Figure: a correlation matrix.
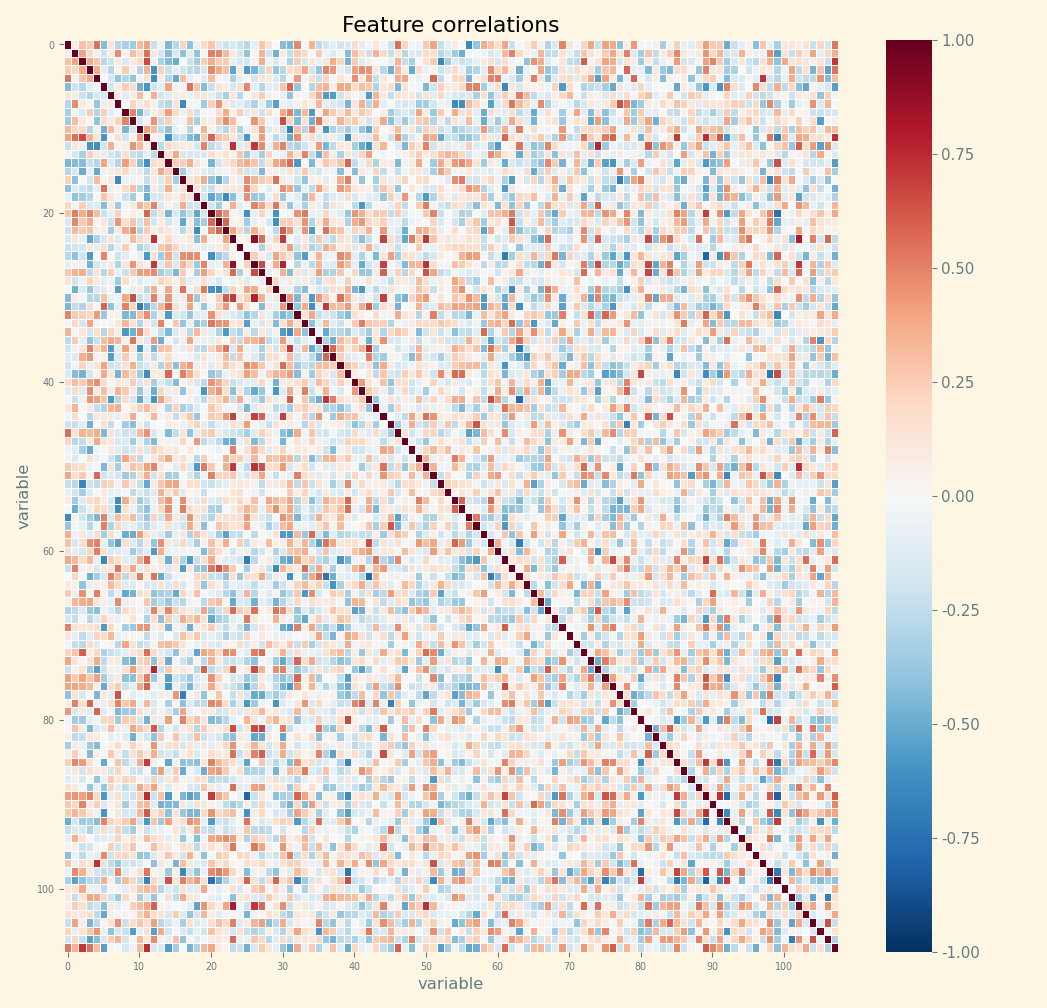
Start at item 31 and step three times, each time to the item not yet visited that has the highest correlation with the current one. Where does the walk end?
59
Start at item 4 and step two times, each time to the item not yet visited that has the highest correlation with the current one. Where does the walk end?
51
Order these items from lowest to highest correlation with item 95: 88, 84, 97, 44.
97, 88, 84, 44
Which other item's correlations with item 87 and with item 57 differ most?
45
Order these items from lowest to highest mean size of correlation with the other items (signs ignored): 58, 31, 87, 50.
87, 58, 50, 31
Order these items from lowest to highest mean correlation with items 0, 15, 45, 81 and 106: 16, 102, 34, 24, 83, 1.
16, 24, 1, 34, 83, 102
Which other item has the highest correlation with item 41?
78
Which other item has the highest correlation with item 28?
54
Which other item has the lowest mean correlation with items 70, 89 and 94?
99
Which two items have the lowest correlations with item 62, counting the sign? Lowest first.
29, 16
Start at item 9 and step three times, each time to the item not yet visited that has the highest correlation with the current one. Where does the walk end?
23
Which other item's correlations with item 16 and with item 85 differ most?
98
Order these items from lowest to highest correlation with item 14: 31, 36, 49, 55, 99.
36, 49, 55, 31, 99
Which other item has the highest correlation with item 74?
12
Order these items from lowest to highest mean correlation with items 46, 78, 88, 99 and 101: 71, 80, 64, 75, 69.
75, 64, 69, 71, 80
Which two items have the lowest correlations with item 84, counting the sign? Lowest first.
37, 3
